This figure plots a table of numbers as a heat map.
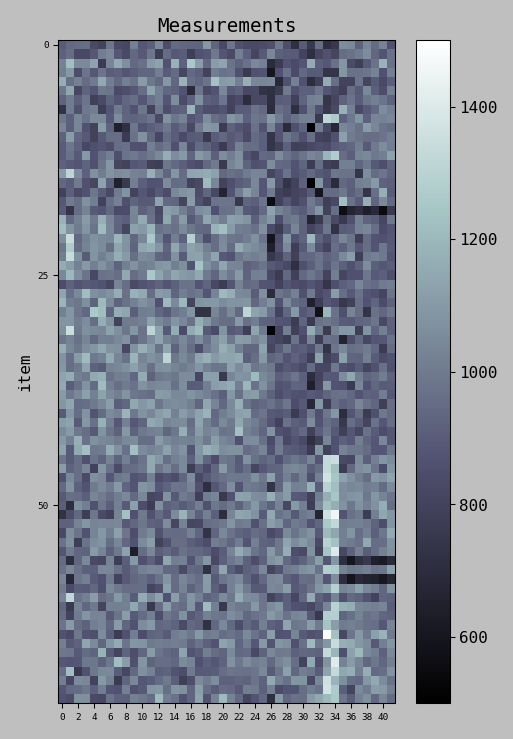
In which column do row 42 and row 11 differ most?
26
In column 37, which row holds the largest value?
66
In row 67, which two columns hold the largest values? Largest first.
34, 7
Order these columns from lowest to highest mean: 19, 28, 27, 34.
27, 28, 19, 34
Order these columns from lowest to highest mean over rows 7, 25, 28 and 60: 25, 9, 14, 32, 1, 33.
33, 32, 9, 25, 14, 1
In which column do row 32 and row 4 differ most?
31
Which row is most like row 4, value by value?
37
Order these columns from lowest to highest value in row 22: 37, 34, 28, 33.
33, 37, 34, 28
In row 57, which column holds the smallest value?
18
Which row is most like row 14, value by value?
23
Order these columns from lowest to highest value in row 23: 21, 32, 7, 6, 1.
21, 32, 6, 7, 1
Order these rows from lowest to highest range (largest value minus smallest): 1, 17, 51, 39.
1, 39, 17, 51
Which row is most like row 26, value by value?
11
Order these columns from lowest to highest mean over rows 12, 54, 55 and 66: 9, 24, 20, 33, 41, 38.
9, 24, 20, 38, 41, 33
